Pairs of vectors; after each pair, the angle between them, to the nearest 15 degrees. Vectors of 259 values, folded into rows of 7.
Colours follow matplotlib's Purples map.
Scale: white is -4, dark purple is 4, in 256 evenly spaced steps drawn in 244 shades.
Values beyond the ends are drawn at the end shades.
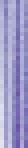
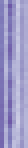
150 degrees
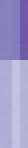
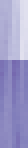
165 degrees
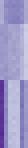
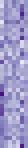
60 degrees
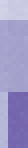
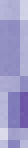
45 degrees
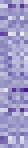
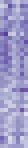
45 degrees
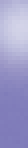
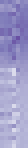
150 degrees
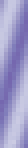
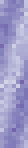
150 degrees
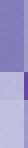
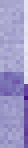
105 degrees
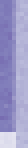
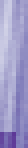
150 degrees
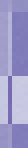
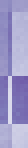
165 degrees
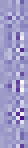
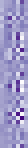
15 degrees
